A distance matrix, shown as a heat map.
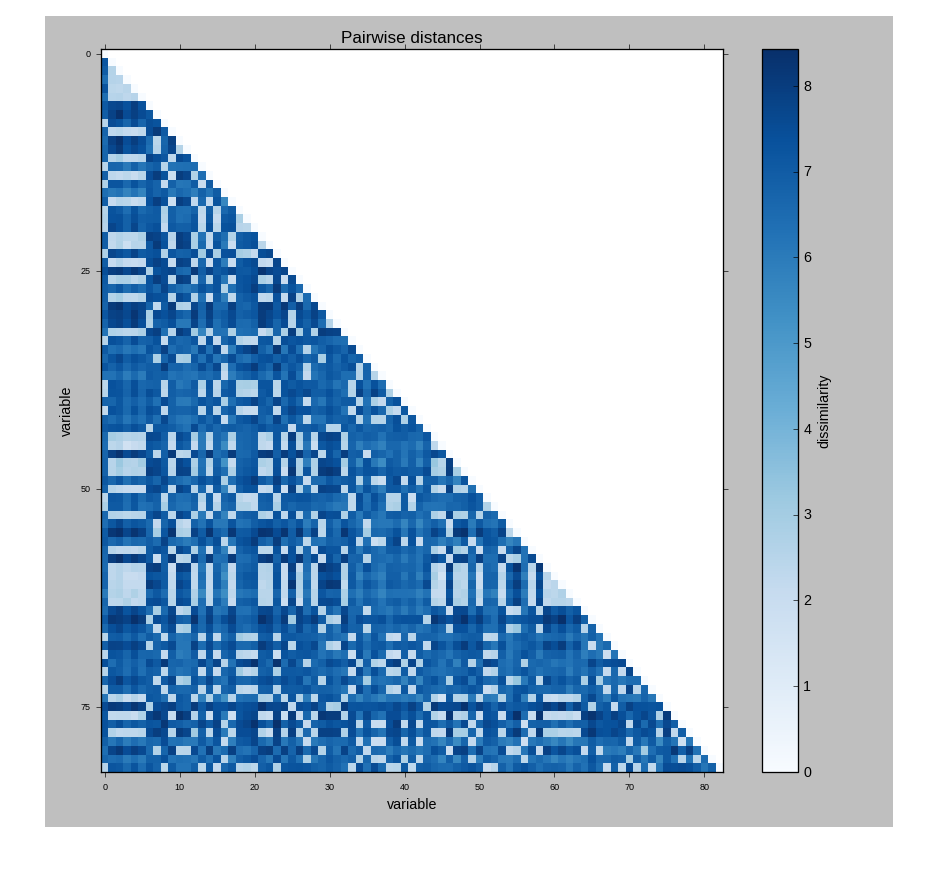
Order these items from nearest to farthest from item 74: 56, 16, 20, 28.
28, 16, 56, 20
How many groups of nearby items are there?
5
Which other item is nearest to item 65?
68
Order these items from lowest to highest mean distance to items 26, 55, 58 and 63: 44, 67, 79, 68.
44, 79, 67, 68
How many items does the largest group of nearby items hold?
30
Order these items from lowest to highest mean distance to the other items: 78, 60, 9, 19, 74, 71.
74, 60, 9, 78, 71, 19
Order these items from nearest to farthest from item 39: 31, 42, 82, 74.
82, 74, 31, 42
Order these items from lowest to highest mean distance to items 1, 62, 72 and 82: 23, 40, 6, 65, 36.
23, 40, 36, 6, 65
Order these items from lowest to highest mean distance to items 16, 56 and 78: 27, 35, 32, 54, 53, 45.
27, 45, 53, 32, 54, 35
